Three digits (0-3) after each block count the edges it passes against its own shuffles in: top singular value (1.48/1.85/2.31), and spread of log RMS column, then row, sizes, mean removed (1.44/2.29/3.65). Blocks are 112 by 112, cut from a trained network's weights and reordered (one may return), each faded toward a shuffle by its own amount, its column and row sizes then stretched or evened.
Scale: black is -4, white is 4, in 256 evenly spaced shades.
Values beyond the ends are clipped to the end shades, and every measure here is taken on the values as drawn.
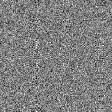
2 1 0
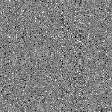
2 1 0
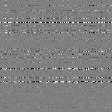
3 0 3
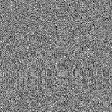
3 1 0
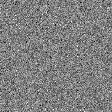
1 1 0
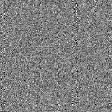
2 2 0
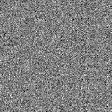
2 1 0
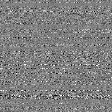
1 0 3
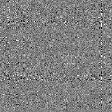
2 2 2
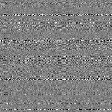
3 0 3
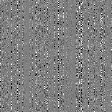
1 3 0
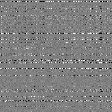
3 1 3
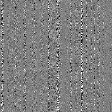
2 3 0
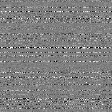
2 0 3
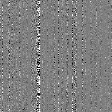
3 3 0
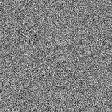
2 0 0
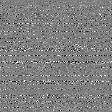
0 0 3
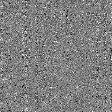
0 2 1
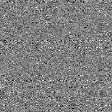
2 1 2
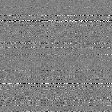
3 0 3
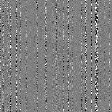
2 3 0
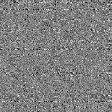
2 1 2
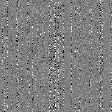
2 3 0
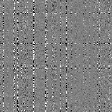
3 3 1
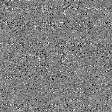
0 0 2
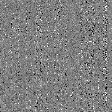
1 2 0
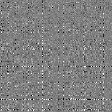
3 2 2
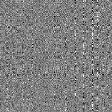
3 2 1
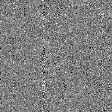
1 2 1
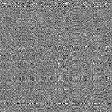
3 1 2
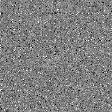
1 1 1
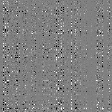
1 3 2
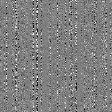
2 3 0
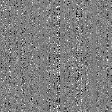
1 3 0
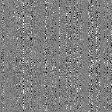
1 3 1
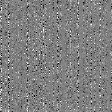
0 3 0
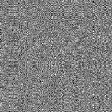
3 2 0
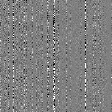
3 3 0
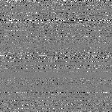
1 0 3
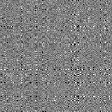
3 2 2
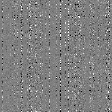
1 3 1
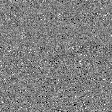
0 0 2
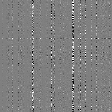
3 3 1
